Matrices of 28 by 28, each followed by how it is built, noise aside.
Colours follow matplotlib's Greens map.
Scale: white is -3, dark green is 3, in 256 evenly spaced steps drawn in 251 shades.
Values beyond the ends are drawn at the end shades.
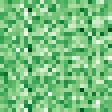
repeating rows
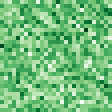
Toeplitz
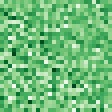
lower triangular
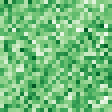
Hankel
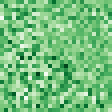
lower triangular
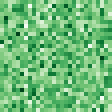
repeating rows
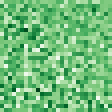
lower triangular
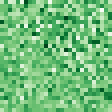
upper triangular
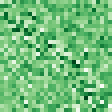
banded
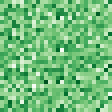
repeating rows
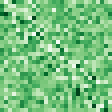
banded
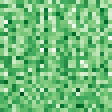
blocks
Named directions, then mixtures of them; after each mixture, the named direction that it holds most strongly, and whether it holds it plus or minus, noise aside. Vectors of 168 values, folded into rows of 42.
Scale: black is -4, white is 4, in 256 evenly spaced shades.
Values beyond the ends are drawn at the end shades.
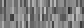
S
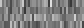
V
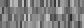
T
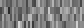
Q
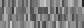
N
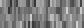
Q, plus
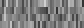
N, plus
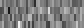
Q, plus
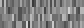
S, minus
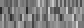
Q, plus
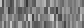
Q, plus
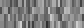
Q, plus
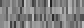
V, minus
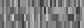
S, minus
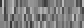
N, minus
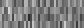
Q, minus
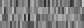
N, minus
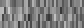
Q, minus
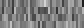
N, plus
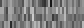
V, minus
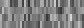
T, minus
